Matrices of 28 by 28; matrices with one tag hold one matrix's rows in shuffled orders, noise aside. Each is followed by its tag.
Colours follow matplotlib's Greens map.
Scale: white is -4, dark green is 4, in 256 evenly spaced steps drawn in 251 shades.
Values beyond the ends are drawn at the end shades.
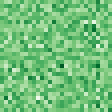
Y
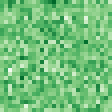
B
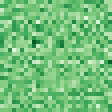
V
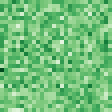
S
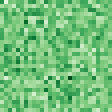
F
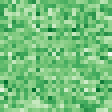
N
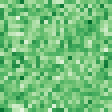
S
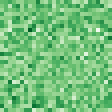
V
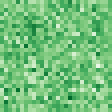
F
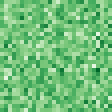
Y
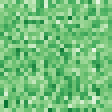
F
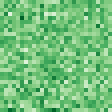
B
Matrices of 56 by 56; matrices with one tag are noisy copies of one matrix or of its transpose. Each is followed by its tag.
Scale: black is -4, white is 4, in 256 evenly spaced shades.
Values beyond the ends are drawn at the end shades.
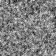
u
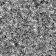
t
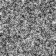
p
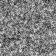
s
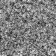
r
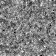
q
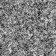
s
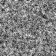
t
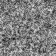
s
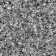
t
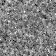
t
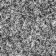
p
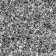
s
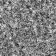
t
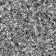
t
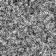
u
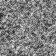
u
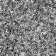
p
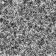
q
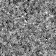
u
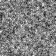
u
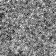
u
